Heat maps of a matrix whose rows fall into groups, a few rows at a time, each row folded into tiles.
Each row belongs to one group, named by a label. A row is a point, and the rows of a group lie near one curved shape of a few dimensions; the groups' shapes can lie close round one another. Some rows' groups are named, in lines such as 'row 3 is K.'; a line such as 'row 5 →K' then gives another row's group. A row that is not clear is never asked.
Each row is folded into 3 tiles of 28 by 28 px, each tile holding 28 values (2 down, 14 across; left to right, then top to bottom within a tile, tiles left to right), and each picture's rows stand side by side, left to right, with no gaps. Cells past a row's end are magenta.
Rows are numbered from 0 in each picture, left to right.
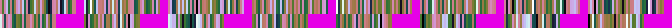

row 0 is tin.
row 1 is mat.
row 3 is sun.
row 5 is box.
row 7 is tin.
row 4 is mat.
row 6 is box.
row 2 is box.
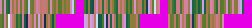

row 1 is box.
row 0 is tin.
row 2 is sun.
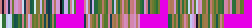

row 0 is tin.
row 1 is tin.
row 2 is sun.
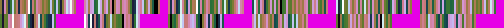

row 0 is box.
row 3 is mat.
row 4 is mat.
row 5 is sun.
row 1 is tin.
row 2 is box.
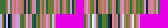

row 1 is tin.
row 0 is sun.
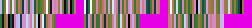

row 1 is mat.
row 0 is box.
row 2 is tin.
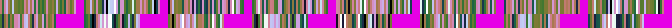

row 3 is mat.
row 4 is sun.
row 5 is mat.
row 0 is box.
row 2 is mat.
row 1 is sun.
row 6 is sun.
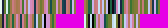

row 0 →mat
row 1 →sun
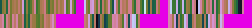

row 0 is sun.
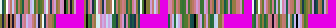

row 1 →box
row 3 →mat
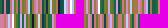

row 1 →tin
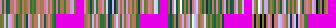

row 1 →sun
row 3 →box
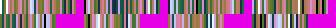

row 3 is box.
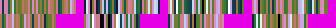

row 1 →sun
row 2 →tin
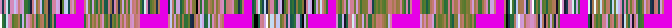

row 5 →box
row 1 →tin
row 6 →mat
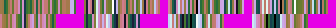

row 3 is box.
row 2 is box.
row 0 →sun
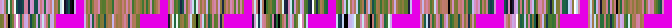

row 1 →box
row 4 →sun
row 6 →box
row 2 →sun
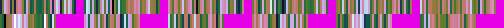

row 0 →mat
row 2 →tin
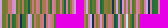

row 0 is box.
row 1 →tin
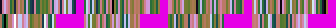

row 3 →tin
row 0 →mat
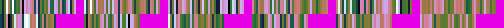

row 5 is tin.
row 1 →mat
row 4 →tin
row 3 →sun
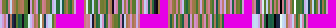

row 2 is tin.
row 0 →box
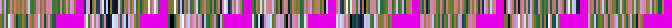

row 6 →mat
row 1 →sun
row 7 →tin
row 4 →box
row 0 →tin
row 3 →sun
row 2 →mat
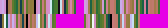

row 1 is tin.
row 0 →tin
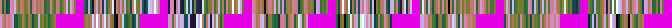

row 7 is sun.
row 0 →box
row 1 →box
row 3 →tin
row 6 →tin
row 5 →mat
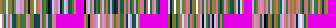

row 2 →mat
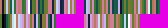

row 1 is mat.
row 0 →mat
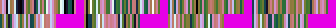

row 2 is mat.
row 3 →sun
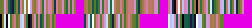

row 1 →sun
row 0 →sun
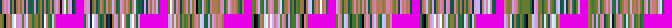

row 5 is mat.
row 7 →sun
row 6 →box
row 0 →mat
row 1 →tin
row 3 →mat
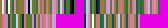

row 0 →tin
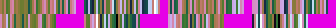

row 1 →box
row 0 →box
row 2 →box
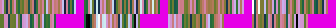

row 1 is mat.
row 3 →mat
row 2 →box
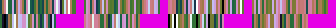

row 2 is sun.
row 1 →sun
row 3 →sun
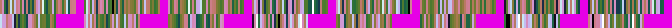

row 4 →tin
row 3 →tin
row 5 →sun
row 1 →mat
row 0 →box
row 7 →mat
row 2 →sun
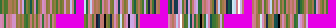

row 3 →tin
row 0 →sun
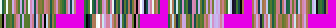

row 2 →tin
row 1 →mat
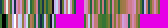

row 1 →tin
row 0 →mat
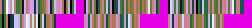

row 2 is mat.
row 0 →box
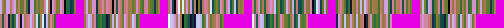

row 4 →sun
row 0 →box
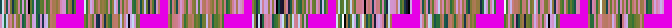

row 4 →tin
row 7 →box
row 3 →sun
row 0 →mat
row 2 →box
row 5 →tin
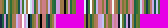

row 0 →sun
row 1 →mat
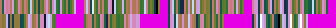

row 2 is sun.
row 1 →tin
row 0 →box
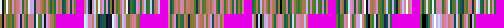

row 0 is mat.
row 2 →box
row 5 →mat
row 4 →box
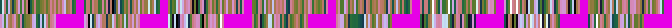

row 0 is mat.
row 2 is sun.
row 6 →box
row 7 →sun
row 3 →sun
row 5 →box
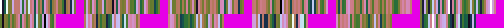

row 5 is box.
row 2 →mat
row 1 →mat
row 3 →box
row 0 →mat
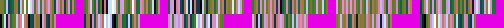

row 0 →sun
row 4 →mat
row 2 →sun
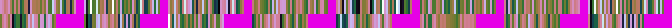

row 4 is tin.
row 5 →sun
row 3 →sun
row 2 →tin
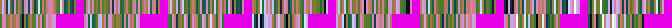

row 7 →box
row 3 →sun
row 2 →tin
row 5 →tin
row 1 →sun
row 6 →box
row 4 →tin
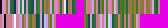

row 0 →mat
